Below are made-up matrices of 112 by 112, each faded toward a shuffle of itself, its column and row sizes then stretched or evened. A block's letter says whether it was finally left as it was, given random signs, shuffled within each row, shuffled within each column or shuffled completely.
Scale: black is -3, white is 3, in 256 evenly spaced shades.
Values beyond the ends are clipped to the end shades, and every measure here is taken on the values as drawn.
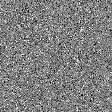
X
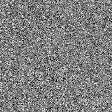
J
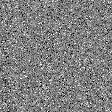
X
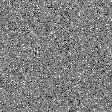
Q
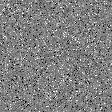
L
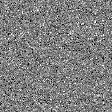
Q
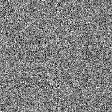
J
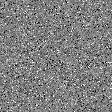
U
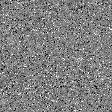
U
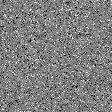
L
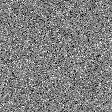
L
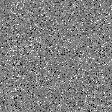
Q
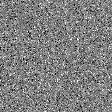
X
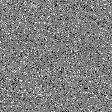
U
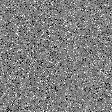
X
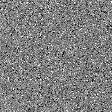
Q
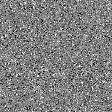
Q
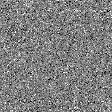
Q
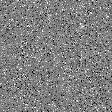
X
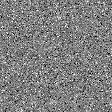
U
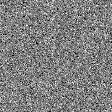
Q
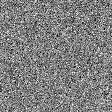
L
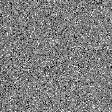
Q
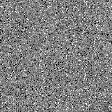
J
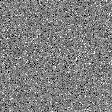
J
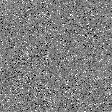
Q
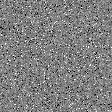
X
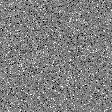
X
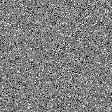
J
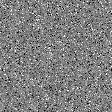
X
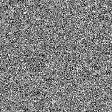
J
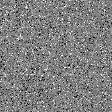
X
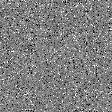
Q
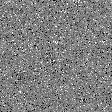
L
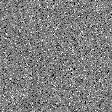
X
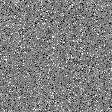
X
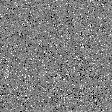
Q
